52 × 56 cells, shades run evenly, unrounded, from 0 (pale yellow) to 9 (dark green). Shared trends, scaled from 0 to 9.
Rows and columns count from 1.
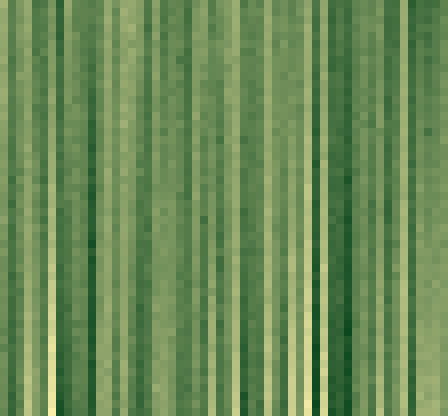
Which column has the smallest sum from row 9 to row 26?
39
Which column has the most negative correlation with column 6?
8
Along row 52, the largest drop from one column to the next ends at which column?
41
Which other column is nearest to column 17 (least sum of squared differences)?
1
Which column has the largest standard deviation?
7
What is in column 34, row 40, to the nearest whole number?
3
